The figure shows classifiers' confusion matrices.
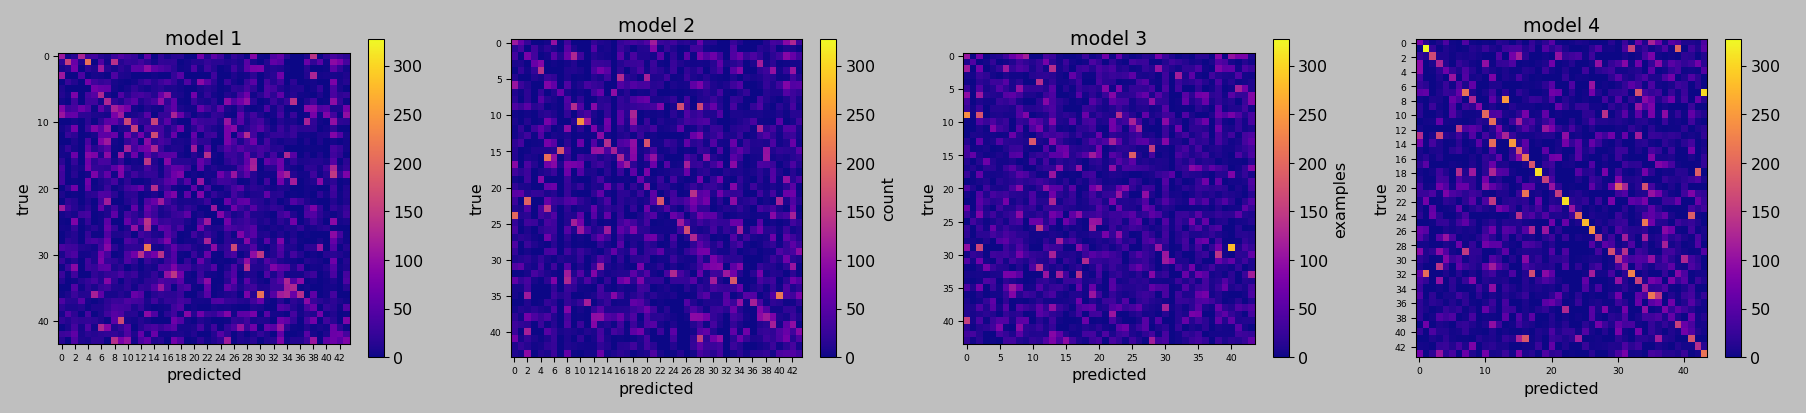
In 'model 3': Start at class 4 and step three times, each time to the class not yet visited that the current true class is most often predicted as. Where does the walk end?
19
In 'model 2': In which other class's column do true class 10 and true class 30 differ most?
18
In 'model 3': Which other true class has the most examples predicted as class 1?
15
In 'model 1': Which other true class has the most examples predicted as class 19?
39
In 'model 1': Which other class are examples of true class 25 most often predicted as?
13
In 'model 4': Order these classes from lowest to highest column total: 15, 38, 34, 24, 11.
24, 38, 15, 34, 11
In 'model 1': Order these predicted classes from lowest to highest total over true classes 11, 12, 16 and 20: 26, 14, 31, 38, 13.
38, 31, 26, 13, 14
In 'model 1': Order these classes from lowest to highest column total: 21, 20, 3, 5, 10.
3, 20, 5, 21, 10
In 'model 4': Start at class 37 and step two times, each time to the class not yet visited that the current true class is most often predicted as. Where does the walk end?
11
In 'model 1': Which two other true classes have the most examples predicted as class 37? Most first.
10, 8
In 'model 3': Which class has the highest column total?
13
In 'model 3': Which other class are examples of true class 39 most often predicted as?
22
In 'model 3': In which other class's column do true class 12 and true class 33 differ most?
17
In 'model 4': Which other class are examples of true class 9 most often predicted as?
33
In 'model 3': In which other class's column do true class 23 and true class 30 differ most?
38
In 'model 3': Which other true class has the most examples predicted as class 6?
2
